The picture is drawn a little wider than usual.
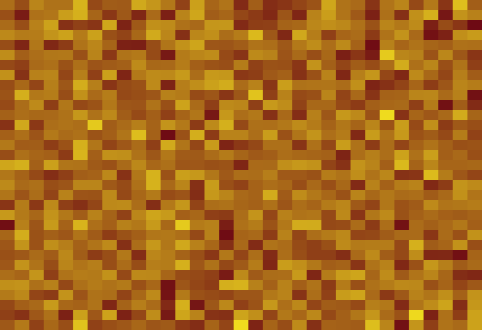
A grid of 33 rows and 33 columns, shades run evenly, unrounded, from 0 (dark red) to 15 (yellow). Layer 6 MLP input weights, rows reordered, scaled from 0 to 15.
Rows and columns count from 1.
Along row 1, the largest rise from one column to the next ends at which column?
32
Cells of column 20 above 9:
4
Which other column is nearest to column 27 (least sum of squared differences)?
3
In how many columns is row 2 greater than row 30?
16
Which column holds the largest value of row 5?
14
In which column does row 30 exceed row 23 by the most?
1
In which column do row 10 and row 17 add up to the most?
2
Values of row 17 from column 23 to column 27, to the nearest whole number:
4 3 10 9 6
